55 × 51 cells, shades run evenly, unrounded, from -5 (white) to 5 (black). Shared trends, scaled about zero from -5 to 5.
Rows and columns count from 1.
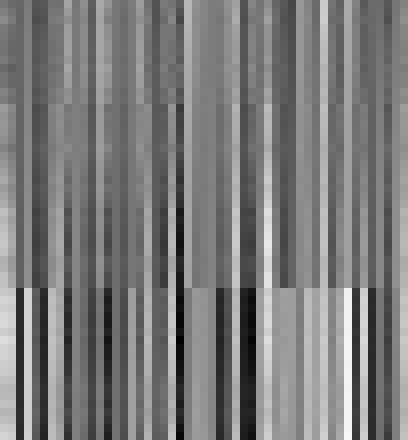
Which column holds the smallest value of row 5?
41
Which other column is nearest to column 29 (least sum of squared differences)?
18
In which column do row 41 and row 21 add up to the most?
23
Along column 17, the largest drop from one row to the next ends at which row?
37
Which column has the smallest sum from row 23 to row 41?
34
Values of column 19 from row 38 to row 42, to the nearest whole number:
-2 -2 -2 -2 -2
